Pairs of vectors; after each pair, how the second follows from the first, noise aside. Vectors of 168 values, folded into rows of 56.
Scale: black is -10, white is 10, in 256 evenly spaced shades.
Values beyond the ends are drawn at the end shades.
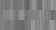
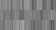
negated.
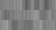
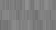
negated, shrunk.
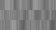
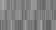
reversed, negated.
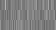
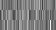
reversed, scaled up.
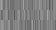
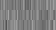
reversed.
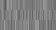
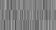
negated.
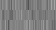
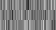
scaled up.
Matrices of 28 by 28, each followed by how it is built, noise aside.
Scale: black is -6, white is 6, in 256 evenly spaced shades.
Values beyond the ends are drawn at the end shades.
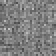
blocks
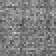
blocks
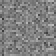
repeating rows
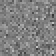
uneven columns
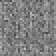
blocks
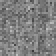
blocks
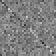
diagonal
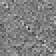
diagonal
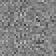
low rank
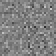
low rank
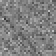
Toeplitz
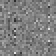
uneven columns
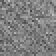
Toeplitz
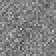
Hankel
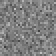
noise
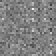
low rank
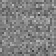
blocks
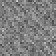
Toeplitz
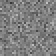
noise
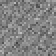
Hankel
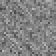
Toeplitz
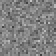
noise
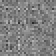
low rank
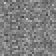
repeating rows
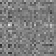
low rank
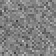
Toeplitz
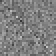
diagonal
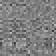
low rank
